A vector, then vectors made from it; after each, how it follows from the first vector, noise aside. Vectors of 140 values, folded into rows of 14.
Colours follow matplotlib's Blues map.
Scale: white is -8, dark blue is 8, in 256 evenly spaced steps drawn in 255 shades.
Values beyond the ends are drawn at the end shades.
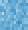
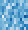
reversed, negated, scaled up.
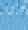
wrapped around, negated, partly zeroed.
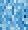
reversed, negated, scaled up.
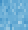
negated, partly zeroed.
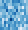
wrapped around, scaled up.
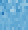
negated, partly zeroed.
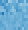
negated, partly zeroed.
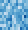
reversed, negated, scaled up.
